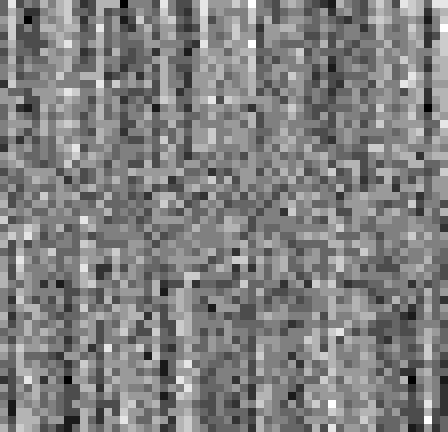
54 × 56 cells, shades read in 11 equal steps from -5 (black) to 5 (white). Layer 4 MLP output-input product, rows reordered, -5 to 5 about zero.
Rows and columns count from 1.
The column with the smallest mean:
50
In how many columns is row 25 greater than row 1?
21
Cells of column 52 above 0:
29
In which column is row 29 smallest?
56
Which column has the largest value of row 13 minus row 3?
27
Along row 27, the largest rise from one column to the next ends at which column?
37
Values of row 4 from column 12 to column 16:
-1 4 -1 1 -2
